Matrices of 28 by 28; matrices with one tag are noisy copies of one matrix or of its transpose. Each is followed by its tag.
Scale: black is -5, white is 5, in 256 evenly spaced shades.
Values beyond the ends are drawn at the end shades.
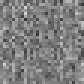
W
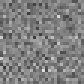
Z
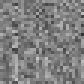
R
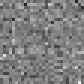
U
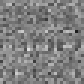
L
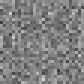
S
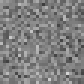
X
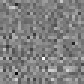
Z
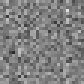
X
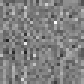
W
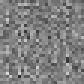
X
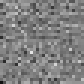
W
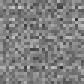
X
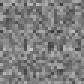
L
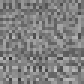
Z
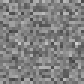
S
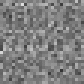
L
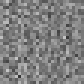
X
